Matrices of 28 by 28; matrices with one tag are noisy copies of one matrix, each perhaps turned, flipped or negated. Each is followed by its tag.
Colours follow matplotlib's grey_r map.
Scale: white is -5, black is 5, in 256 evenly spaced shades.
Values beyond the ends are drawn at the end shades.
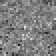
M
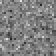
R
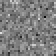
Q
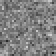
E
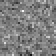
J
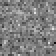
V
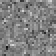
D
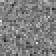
R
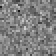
M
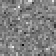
J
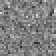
V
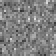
Q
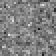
V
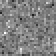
E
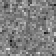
D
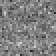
V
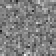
J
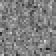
D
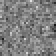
J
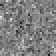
M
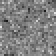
E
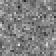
J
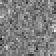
J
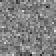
J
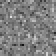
Q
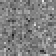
V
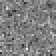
D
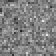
V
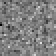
R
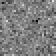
E
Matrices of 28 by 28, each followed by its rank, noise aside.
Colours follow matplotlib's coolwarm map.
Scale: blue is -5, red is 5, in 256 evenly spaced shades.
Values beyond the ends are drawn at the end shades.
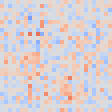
five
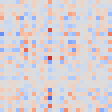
three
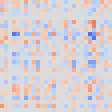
three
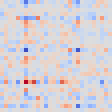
three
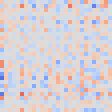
four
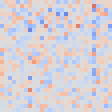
five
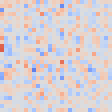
five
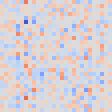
five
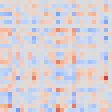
three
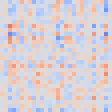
two
